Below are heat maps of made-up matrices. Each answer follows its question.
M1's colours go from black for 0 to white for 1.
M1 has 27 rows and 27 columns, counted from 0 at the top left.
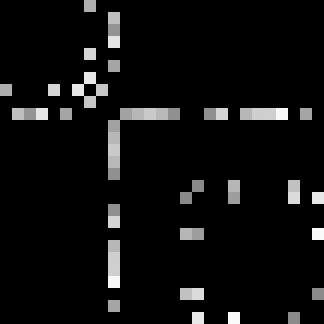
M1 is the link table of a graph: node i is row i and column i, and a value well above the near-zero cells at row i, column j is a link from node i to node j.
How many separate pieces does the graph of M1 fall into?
3
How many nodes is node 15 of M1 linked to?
3
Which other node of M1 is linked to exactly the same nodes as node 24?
node 19
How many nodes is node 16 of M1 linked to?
4
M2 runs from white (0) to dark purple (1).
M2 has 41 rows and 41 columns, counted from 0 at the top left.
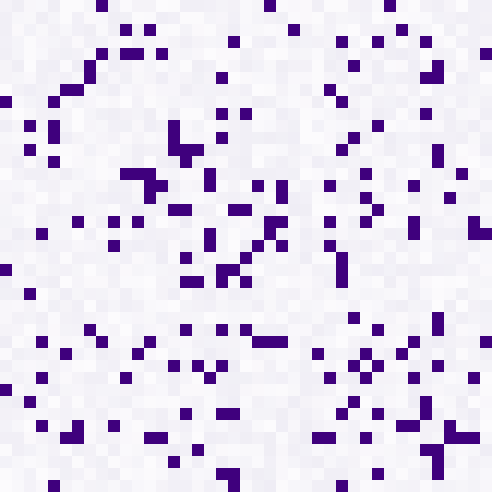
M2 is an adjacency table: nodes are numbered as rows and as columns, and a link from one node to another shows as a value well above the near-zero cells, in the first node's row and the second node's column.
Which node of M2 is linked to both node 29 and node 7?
node 5
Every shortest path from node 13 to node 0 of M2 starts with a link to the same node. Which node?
node 4
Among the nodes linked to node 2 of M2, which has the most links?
node 12
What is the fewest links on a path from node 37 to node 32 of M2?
6
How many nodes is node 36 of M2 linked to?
10
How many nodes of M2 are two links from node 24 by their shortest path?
3
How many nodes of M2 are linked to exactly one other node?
2
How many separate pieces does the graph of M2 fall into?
3
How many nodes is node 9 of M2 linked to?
3
